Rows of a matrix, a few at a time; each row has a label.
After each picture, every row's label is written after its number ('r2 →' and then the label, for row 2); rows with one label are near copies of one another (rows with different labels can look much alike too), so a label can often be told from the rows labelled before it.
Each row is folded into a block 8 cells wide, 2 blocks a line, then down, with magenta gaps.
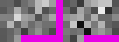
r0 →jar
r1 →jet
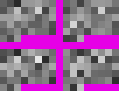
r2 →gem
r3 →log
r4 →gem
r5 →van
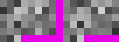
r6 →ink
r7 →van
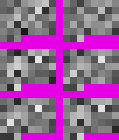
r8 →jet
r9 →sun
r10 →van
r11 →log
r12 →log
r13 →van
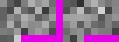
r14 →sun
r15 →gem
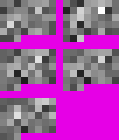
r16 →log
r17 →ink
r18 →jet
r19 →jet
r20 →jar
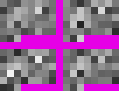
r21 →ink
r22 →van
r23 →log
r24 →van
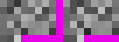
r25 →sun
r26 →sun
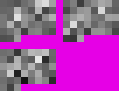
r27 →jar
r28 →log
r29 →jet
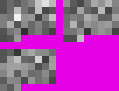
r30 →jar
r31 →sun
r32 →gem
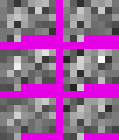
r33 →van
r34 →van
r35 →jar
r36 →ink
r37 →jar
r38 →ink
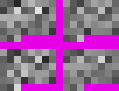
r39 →gem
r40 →sun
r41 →sun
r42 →gem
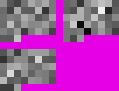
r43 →sun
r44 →jet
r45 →log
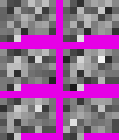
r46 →sun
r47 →sun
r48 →van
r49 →ink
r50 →ink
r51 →log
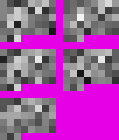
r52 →van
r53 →jar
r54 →ink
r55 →jet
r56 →gem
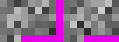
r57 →van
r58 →jet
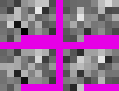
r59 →jet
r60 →jar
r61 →jet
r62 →ink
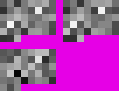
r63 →log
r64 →log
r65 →jet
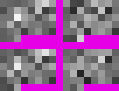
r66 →jar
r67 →sun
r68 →jar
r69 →jet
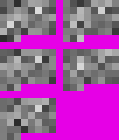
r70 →log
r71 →van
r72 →gem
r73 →jar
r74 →jet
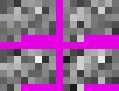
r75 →gem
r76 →van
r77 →gem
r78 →ink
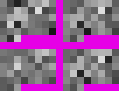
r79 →van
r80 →jet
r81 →jar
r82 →jet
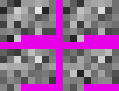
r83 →ink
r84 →ink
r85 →gem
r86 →jet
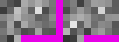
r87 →ink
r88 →log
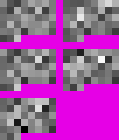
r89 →sun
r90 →jar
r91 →sun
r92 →gem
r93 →jet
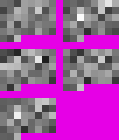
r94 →ink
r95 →jar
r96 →gem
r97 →sun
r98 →jar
